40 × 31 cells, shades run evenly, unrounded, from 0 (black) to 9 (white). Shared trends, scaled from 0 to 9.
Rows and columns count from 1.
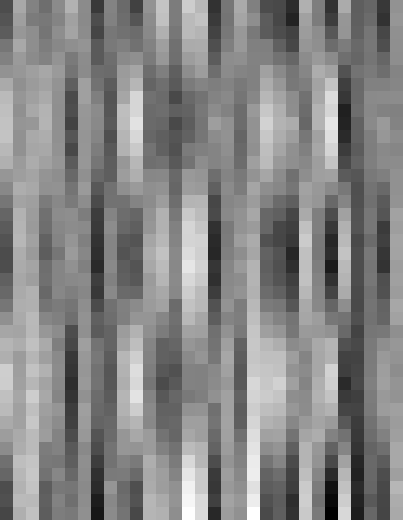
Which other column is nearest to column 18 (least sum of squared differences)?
7
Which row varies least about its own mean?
5
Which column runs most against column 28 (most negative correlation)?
20
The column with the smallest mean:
28
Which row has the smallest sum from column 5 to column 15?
30
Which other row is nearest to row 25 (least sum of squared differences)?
15
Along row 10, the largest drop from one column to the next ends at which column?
27
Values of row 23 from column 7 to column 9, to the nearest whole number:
5 2 5
